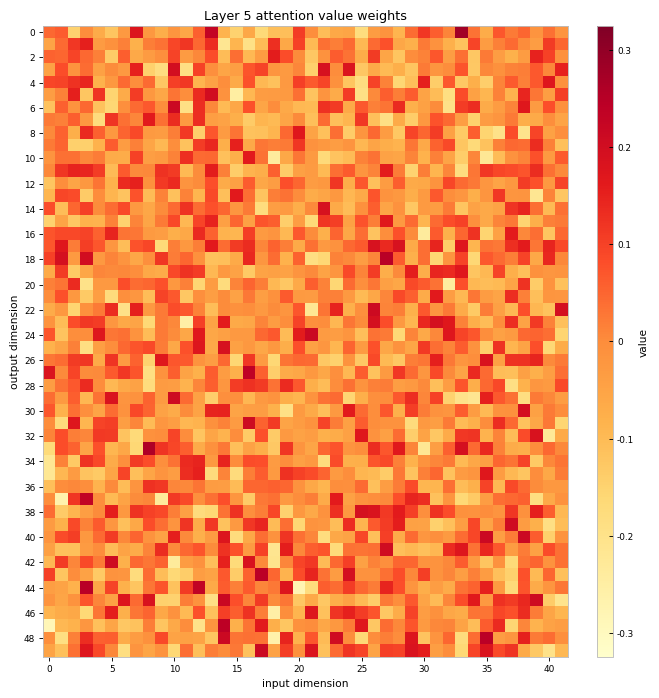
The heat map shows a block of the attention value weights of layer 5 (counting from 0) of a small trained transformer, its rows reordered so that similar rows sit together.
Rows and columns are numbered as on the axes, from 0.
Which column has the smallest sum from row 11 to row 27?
8
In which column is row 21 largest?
31
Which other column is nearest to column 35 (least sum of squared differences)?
19
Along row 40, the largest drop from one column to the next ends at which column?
15
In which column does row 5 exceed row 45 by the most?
13
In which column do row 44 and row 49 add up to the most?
3
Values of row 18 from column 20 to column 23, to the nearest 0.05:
0.05 -0.2 -0.15 0
